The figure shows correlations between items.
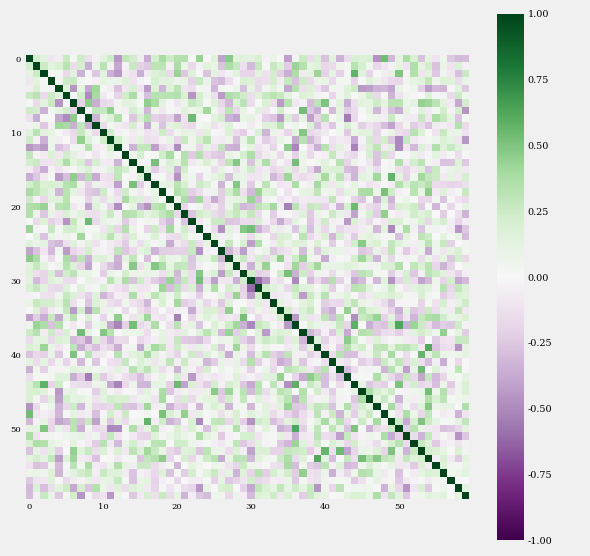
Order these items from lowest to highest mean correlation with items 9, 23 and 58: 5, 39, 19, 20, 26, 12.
39, 26, 12, 20, 19, 5
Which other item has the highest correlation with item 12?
35
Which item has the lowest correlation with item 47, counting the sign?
0
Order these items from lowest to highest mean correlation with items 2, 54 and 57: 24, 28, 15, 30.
15, 30, 24, 28
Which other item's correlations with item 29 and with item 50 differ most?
36
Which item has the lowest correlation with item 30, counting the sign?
31
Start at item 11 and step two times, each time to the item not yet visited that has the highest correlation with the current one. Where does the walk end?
37
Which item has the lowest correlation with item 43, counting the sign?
8
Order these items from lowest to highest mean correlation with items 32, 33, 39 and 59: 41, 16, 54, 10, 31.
10, 41, 16, 31, 54
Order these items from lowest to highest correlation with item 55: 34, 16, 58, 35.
34, 58, 16, 35
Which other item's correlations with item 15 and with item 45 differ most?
54
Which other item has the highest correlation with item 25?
45
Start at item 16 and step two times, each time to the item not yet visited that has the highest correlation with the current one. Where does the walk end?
53
